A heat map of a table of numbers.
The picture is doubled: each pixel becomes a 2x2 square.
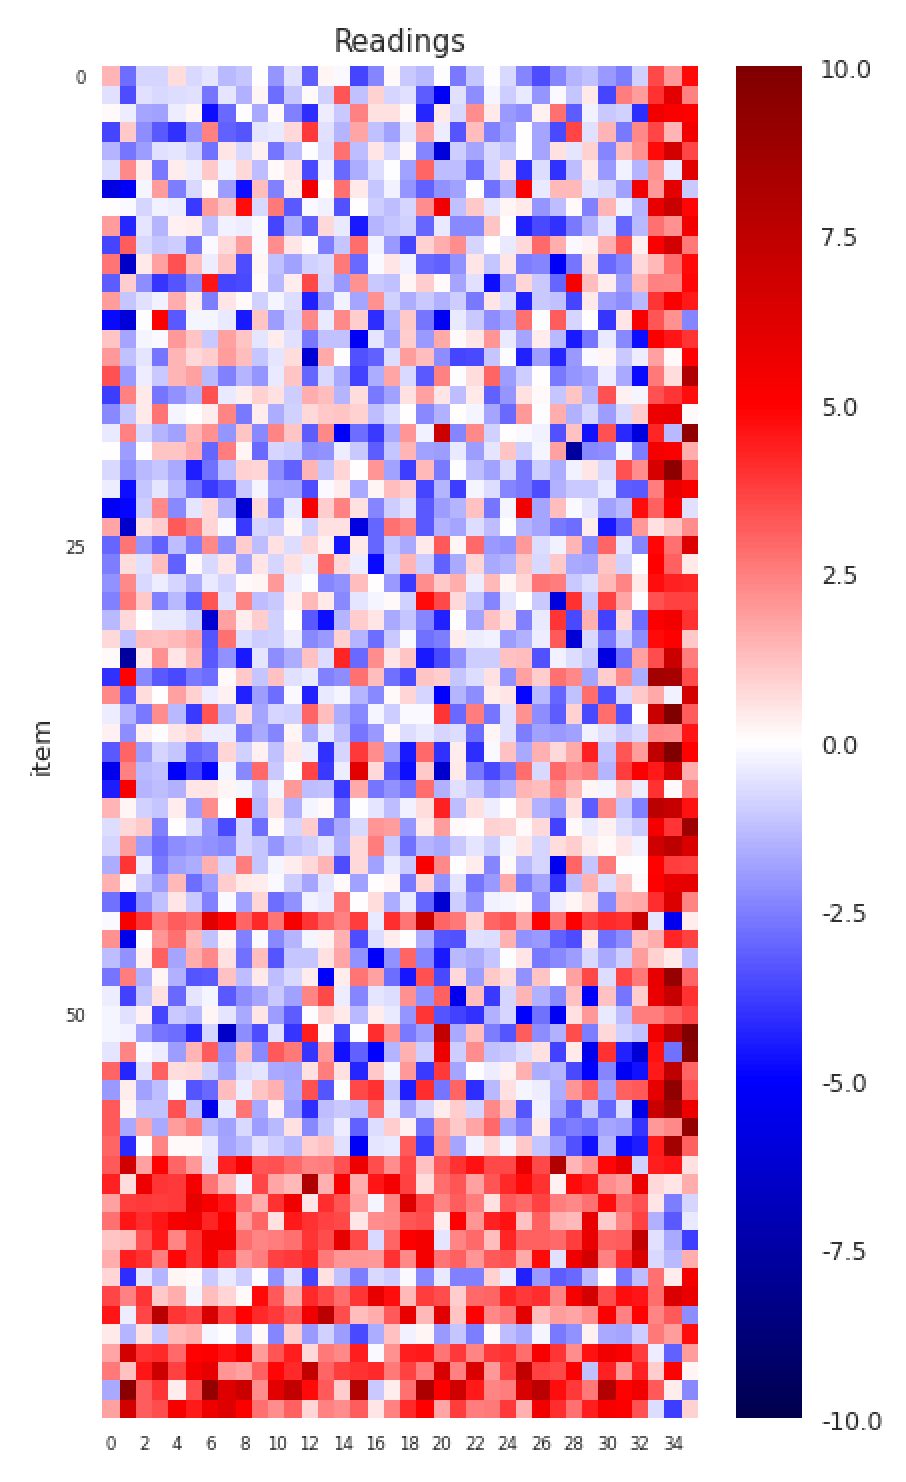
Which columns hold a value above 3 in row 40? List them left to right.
33, 34, 35
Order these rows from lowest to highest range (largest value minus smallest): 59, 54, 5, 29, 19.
59, 5, 29, 54, 19
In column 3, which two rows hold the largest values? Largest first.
66, 69
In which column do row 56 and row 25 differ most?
0
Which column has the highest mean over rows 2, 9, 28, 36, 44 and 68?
34
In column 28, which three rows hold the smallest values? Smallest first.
20, 30, 14
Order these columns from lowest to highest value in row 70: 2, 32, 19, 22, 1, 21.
2, 22, 32, 21, 19, 1
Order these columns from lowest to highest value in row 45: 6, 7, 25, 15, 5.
25, 5, 15, 7, 6
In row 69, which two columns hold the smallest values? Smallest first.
29, 35
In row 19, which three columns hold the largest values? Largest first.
35, 20, 33
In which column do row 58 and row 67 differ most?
27
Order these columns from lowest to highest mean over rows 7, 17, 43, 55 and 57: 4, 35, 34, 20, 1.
1, 4, 20, 35, 34
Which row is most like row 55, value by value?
12
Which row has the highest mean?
70
